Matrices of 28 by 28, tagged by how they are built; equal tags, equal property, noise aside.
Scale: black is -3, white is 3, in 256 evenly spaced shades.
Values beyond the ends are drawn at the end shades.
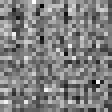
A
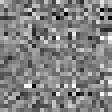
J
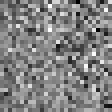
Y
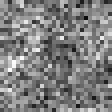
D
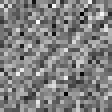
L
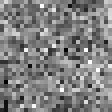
D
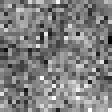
D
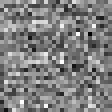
A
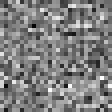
A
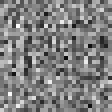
A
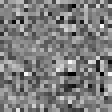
J
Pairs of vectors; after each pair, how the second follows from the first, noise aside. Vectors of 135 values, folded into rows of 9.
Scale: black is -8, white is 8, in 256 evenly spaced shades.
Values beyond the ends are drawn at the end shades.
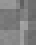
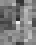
wrapped around, negated, scaled up.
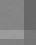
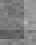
negated.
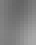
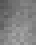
reversed, negated.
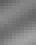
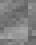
wrapped around.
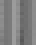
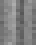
reversed, negated.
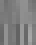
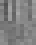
reversed, negated.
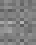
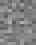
sign-scrambled.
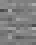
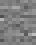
reversed, negated.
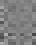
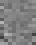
sign-scrambled.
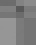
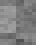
wrapped around.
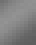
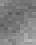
negated.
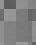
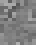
sign-scrambled.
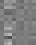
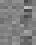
reversed, negated.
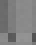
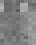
reversed, negated.
